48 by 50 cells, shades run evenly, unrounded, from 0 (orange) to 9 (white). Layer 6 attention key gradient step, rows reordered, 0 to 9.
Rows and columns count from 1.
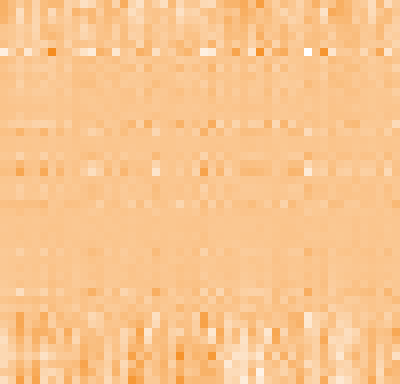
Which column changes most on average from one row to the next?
39
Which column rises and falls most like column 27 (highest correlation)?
34
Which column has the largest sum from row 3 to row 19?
5
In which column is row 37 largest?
3
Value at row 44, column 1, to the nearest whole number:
6
